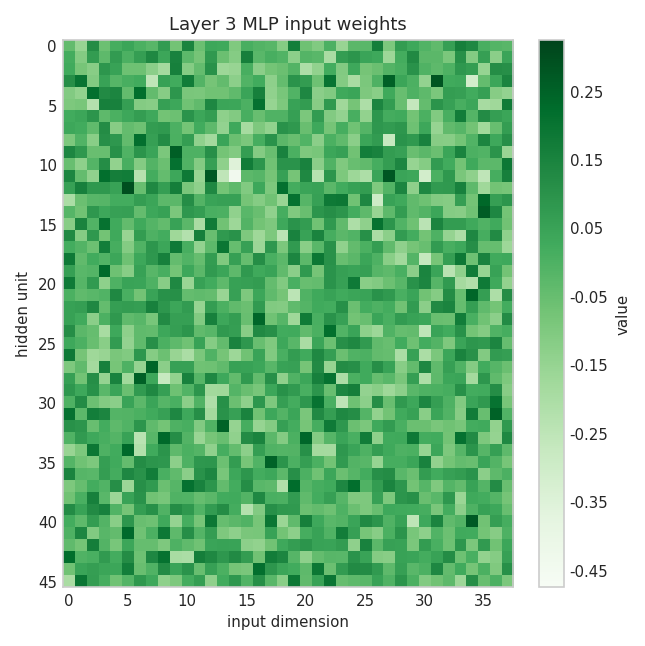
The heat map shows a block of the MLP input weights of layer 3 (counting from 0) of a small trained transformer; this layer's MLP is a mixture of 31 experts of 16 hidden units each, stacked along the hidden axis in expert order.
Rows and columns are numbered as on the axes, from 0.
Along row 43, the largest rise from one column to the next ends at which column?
11
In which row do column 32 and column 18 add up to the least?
16
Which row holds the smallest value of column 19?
21
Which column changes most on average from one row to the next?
30
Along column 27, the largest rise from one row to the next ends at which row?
9
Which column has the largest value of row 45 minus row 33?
6
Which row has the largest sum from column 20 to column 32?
44
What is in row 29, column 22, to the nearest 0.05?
-0.05
